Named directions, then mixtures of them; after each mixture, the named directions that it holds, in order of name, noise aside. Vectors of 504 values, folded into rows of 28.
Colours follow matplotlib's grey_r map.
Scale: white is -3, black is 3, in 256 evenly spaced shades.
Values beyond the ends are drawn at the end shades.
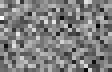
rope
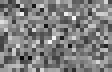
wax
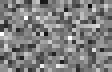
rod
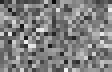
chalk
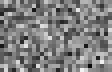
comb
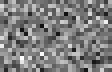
comb, rope, wax.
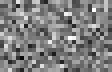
chalk, rod, wax.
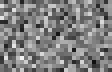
chalk, rope, wax.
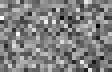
rope.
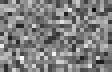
comb, rod, wax.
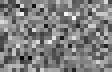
wax.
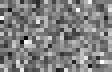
chalk, comb, rope.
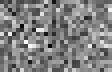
chalk.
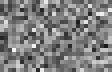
comb, rod, wax.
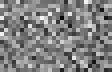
rod, rope.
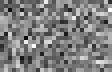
chalk, comb, wax.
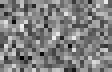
chalk, rope, wax.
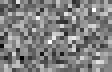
comb, rod, wax.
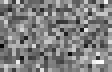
comb, wax.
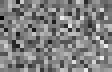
rope, wax.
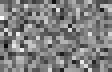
chalk, rope.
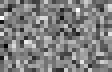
chalk, comb, rope.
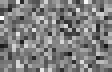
comb, rope, wax.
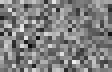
chalk, rope.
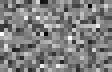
rod.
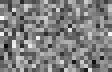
chalk, rope.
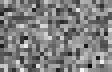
comb.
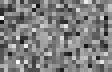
comb, rope.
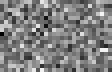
chalk, rod, wax.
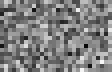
comb.
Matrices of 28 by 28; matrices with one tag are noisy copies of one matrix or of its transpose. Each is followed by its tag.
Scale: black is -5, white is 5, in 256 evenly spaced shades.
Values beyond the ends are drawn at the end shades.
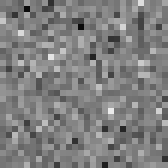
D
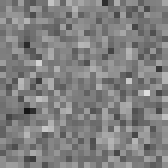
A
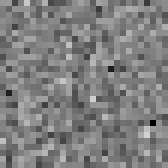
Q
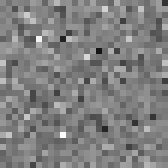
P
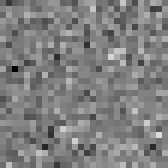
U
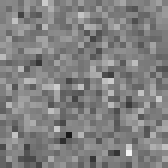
P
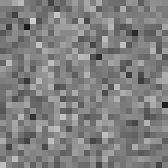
D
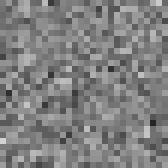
Q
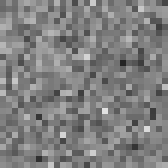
P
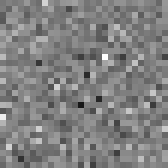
P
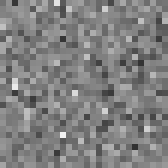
P
